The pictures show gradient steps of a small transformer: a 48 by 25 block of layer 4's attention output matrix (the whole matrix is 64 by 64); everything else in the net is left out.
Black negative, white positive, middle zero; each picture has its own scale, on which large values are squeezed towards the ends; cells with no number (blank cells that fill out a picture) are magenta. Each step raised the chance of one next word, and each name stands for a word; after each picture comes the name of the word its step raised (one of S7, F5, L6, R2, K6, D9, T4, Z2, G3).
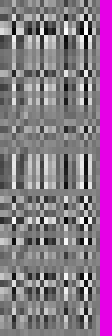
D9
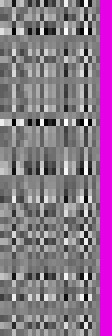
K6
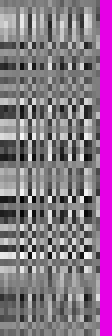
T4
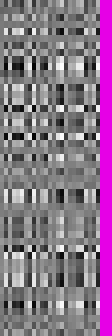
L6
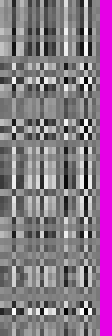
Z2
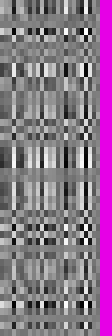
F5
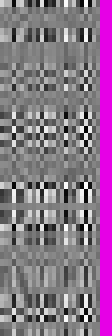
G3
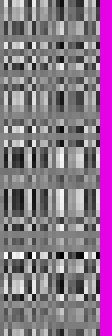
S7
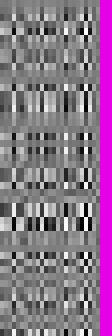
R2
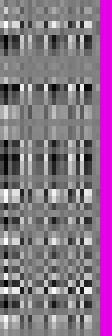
D9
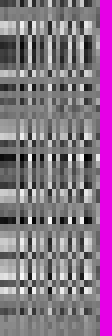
D9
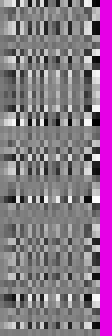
K6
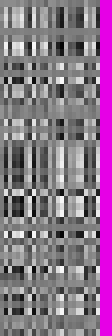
Z2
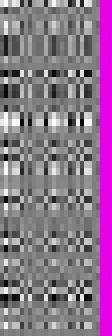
K6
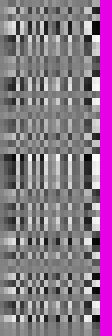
D9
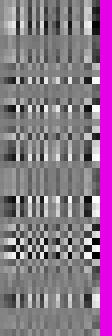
T4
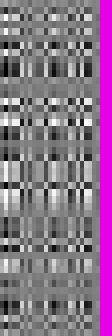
L6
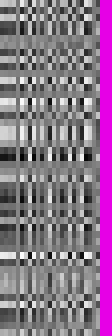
S7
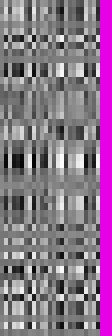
F5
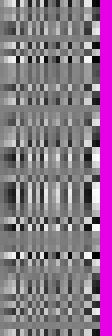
S7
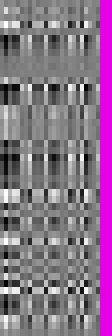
D9
